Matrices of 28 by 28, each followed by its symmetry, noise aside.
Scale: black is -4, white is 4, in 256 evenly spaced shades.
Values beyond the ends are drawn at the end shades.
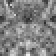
mirrored left to right.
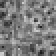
symmetric across the other diagonal.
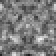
mirrored left to right.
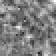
symmetric across the other diagonal.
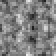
mirrored top to bottom.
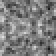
mirrored top to bottom.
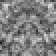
mirrored left to right.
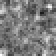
symmetric across the other diagonal.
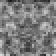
mirrored left to right.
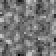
mirrored top to bottom.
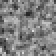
no symmetry.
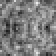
mirrored top to bottom.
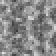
mirrored top to bottom.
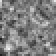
symmetric across the other diagonal.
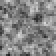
symmetric across the other diagonal.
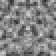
mirrored left to right.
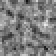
no symmetry.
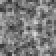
mirrored top to bottom.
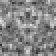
mirrored left to right.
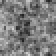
mirrored top to bottom.
